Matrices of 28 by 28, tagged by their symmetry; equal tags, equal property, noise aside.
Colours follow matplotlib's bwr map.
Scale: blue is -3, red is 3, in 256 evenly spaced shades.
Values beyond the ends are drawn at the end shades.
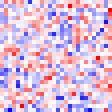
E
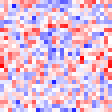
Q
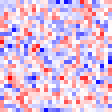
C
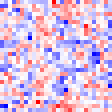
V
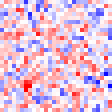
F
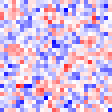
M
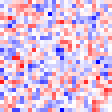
F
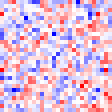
M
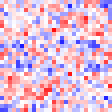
C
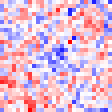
F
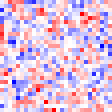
E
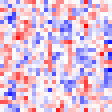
V
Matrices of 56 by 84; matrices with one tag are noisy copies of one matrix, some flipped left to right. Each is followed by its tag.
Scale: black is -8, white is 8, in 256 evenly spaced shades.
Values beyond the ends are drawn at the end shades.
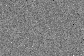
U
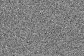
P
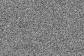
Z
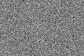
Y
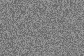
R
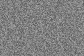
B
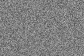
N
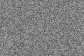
B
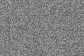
N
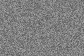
U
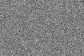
P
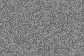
Z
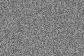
R
